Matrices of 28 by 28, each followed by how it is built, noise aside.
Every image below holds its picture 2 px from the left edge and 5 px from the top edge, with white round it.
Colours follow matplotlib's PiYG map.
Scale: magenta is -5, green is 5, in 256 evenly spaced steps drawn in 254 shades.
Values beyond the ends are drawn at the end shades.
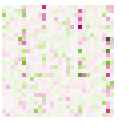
uneven columns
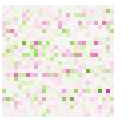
uneven rows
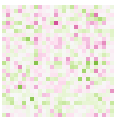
blocks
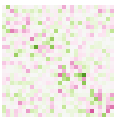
block diagonal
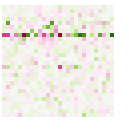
uneven rows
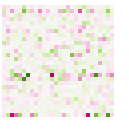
uneven rows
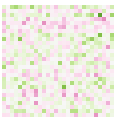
blocks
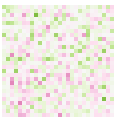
blocks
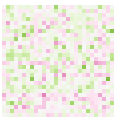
blocks
